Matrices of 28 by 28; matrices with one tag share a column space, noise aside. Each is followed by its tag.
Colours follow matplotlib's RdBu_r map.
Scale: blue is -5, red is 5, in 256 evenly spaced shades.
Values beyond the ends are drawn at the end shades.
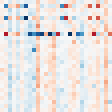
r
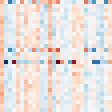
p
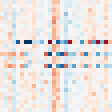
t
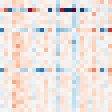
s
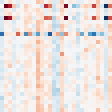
r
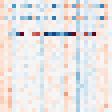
r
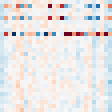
r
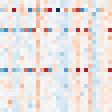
s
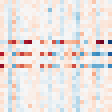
t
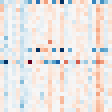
p
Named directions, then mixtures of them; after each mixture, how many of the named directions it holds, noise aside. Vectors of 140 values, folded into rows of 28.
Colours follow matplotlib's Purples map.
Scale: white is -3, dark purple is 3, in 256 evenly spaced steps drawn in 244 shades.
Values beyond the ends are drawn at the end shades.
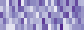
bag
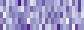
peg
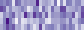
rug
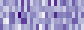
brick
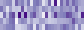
two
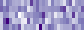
three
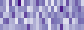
three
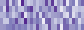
two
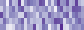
one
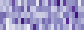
four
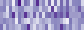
four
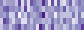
one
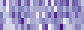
three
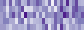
three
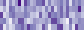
two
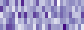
three
